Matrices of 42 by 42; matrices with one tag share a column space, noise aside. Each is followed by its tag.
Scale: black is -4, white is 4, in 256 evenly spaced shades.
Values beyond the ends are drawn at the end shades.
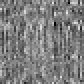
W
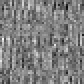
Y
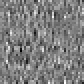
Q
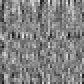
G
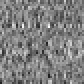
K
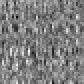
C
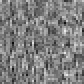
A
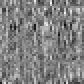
W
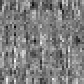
Y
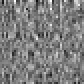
G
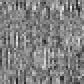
Y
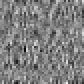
Q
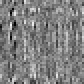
W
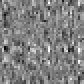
Q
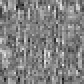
Y
